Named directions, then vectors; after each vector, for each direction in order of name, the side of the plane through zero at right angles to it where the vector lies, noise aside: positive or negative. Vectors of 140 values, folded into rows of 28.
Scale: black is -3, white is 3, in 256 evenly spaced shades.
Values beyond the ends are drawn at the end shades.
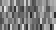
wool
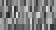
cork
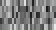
negative, positive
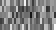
negative, positive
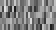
positive, positive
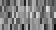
positive, negative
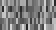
negative, positive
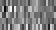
negative, negative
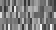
negative, negative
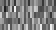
negative, negative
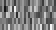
negative, negative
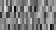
positive, positive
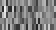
positive, positive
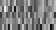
positive, positive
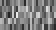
positive, negative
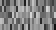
positive, negative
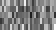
negative, positive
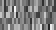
negative, negative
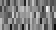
positive, negative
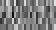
negative, positive
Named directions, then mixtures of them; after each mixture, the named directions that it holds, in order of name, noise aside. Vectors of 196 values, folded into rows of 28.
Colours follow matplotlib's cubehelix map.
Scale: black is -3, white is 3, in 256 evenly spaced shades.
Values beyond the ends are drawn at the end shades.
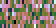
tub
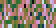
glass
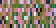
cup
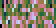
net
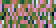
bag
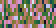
glass.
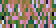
bag, cup.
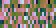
bag, cup.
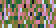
glass.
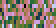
glass, tub.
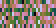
cup, tub.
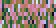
bag.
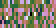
cup, glass.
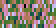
glass, tub.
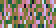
glass.
